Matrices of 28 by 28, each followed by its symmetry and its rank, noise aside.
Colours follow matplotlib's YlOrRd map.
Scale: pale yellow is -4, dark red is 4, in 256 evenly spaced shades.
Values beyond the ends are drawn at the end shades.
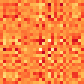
symmetric, rank two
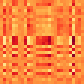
no symmetry, rank one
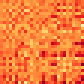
symmetric, rank three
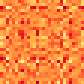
no symmetry, rank three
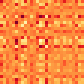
symmetric, rank two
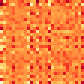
no symmetry, rank two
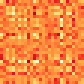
symmetric, rank two
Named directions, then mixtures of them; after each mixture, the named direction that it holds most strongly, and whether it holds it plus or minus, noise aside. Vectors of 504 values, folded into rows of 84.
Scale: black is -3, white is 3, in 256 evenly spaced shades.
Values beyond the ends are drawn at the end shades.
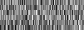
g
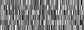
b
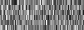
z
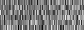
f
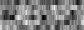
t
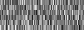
g, minus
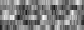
t, minus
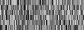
z, minus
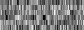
t, plus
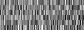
f, minus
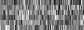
b, minus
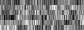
t, plus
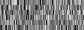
z, minus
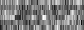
t, minus
